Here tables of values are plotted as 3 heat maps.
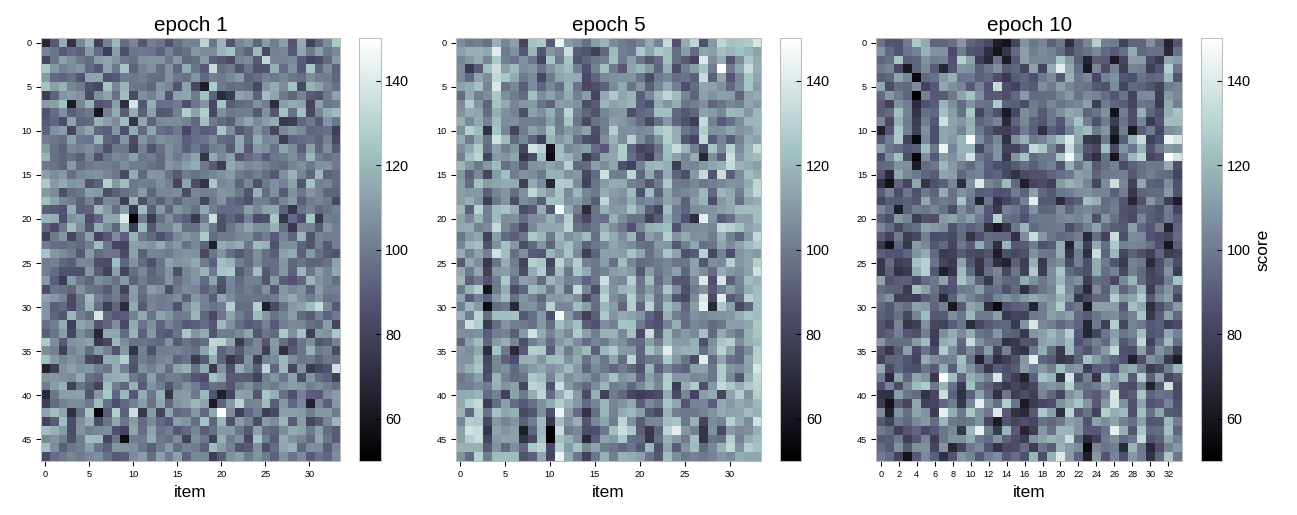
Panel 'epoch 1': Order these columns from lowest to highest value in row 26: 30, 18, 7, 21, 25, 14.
7, 25, 30, 14, 18, 21
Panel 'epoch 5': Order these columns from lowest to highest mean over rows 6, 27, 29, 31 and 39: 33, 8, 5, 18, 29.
18, 8, 5, 33, 29
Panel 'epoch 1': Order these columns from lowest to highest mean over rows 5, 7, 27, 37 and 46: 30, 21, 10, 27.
21, 30, 10, 27
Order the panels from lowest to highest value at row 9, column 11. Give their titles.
epoch 10, epoch 5, epoch 1
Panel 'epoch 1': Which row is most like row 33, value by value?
8
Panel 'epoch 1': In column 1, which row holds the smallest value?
37
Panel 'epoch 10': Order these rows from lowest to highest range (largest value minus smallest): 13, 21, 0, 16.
21, 0, 16, 13
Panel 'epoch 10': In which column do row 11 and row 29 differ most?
26
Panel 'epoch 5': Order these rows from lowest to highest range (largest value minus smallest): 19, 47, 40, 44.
40, 47, 19, 44
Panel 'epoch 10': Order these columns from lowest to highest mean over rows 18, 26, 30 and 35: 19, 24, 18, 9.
18, 19, 9, 24
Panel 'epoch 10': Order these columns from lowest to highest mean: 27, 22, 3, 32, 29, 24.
3, 27, 24, 22, 32, 29
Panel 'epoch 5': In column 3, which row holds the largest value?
3
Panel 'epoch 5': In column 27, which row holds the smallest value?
13
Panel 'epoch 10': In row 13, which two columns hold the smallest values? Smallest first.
4, 26
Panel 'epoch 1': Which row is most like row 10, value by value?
32
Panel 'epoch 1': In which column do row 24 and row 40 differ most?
0
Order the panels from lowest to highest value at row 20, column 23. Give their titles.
epoch 1, epoch 10, epoch 5
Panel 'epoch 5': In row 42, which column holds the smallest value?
14
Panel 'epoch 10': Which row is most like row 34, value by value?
31
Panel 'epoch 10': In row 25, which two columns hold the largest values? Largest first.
5, 4
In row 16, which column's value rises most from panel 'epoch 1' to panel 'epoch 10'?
11
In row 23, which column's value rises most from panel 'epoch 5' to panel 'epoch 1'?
24
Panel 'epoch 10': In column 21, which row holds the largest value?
13
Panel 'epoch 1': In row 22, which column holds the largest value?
18
